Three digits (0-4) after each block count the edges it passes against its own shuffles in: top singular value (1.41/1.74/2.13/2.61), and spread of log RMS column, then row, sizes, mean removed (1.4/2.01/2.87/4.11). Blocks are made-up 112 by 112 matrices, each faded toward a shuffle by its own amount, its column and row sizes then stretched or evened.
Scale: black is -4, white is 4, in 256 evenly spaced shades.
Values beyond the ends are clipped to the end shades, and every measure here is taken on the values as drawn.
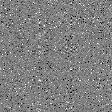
2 1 1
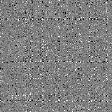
3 3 2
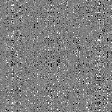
3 3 1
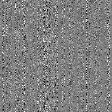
0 4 0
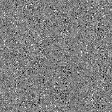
1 2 0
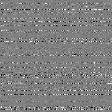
4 1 4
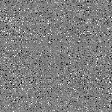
2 2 2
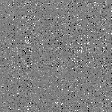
2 2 2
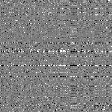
4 0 3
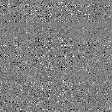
1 2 3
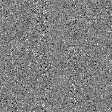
1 2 0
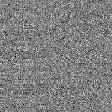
3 0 1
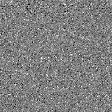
2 0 1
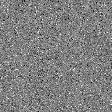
1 1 0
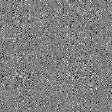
0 3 2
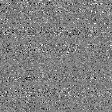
0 1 3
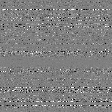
2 0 4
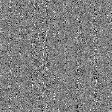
0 3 0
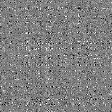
2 2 3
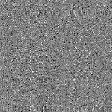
3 1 0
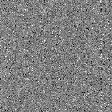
2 1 0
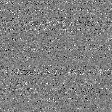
1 0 3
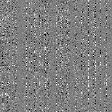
2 4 1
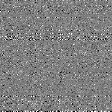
3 1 3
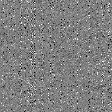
2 3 0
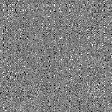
3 2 1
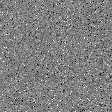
1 0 0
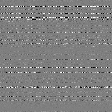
4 0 4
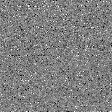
0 0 2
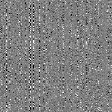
4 3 0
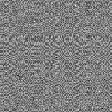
4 1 1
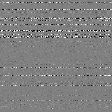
3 0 4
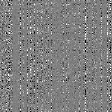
1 4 2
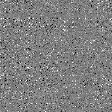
2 2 2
